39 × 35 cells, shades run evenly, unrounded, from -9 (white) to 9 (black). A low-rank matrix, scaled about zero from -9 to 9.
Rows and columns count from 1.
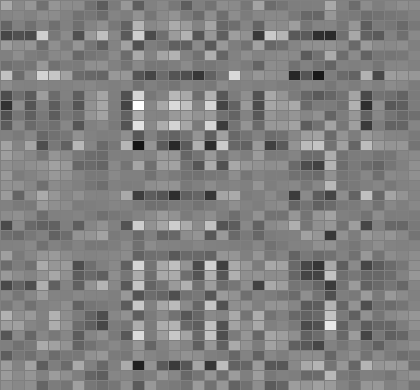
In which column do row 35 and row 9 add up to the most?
27
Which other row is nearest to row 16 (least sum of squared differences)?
38
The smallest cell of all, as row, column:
11, 12
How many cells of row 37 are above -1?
20
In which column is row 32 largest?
9
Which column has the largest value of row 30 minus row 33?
28
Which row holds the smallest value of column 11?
15
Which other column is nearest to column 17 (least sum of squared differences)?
32
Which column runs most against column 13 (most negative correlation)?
4
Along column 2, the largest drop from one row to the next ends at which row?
5
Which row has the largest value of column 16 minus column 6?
8
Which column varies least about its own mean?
10
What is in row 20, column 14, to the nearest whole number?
3
